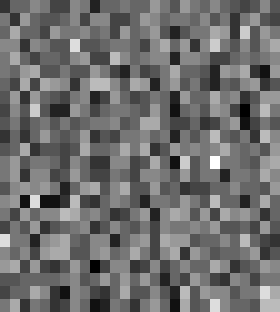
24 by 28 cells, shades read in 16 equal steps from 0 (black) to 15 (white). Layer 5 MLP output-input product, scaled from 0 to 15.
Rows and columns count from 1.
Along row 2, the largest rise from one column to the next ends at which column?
3
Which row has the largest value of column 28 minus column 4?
12
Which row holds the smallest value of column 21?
10
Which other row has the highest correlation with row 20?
7
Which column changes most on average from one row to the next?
22
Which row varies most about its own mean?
16
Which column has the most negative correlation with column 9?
1
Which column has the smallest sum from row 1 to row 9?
18
